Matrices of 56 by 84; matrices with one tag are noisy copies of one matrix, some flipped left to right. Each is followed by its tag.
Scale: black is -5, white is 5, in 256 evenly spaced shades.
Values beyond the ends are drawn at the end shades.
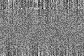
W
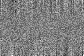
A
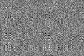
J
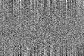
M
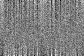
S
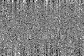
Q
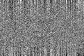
M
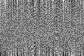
M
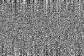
Q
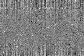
W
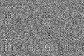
J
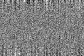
Q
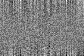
M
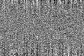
Q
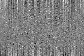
M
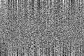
M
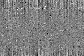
W
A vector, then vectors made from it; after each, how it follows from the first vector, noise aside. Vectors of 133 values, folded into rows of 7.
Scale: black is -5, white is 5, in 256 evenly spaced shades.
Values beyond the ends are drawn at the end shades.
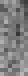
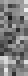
wrapped around, negated, scaled up.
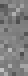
reversed, negated, partly zeroed.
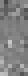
reversed, negated, partly zeroed.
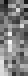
reversed, negated, scaled up.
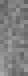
reversed, negated, shrunk.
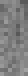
shrunk.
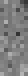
partly zeroed.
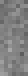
reversed, negated, shrunk.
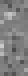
wrapped around, negated, partly zeroed.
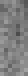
shrunk.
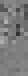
partly zeroed.
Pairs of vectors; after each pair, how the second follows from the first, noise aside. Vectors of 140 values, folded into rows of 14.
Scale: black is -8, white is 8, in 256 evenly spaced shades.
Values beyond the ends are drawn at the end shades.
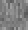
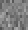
reversed, negated.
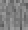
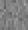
wrapped around, shrunk.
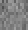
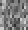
reversed, negated, scaled up.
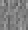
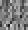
reversed, negated, scaled up.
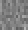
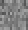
reversed, negated.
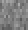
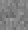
wrapped around, shrunk.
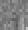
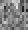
wrapped around, negated, scaled up.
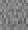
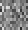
reversed, negated, scaled up.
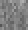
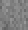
reversed, negated, shrunk.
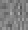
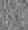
reversed, negated, shrunk.
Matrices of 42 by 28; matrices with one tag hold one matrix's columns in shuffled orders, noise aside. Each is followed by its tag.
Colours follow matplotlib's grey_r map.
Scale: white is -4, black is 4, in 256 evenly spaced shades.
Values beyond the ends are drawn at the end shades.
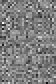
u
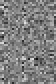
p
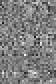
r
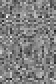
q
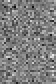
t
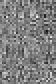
q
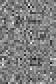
p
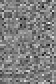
u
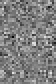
r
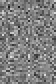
t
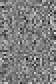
p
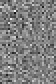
u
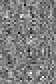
q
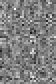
q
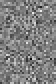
p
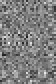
r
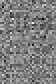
u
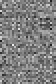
u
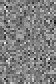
p
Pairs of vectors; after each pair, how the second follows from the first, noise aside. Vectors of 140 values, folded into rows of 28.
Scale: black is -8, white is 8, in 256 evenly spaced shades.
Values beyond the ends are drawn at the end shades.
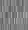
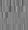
partly zeroed.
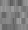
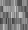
wrapped around, negated, scaled up.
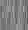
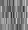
negated, scaled up.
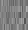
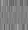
partly zeroed.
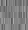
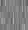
partly zeroed.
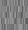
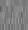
reversed, shrunk.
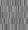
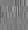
partly zeroed.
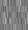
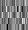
reversed, negated, scaled up.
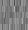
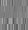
reversed, negated, partly zeroed.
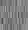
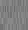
negated, shrunk.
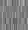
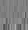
reversed, negated, partly zeroed.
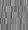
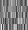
reversed, scaled up.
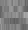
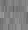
reversed, shrunk.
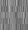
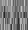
reversed, negated, scaled up.
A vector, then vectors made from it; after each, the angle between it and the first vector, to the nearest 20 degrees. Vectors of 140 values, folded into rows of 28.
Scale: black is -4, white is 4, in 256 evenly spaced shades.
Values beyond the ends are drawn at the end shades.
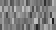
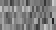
20 degrees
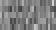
100 degrees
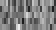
100 degrees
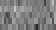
40 degrees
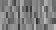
100 degrees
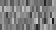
20 degrees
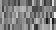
60 degrees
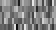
80 degrees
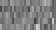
160 degrees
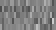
160 degrees
